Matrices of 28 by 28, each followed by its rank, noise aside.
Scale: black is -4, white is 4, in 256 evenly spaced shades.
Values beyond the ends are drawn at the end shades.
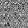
six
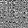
six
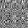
four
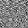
six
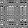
two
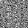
eight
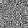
six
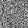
eight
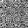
six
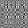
two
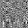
four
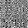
six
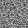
eight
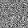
eight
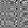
two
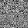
eight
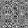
four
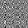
three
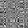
four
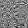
four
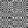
two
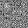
eight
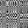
two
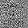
six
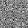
six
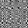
three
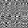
three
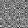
four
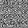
eight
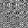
four
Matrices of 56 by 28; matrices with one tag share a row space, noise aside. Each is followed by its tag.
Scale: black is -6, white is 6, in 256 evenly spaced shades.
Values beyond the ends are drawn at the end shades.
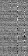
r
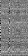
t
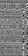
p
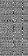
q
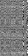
p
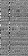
t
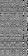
p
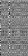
t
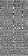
q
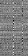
q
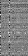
t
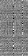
q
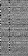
t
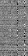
r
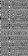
t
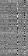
r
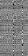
q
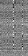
q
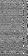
p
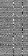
q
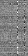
r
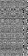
p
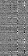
r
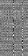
q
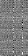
q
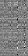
r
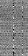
q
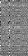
t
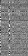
t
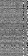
p
